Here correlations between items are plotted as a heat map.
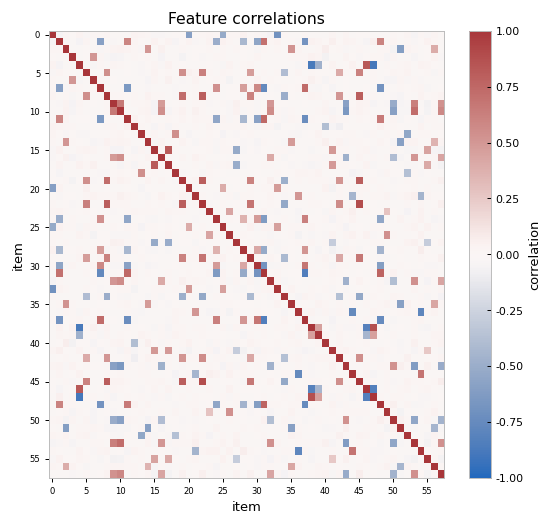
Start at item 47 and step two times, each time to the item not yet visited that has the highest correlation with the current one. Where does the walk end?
39
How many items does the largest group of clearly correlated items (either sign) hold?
9
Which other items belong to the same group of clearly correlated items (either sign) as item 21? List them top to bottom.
36, 44, 54
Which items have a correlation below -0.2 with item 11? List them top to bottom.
7, 24, 28, 30, 37
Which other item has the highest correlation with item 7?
37
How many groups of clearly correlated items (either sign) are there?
12
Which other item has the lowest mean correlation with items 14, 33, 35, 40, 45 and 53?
51
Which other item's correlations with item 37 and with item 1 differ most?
31
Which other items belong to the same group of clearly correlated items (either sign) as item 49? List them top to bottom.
23, 26
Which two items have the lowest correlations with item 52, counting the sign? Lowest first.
13, 18
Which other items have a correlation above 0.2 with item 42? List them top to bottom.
5, 8, 19, 22, 29, 45
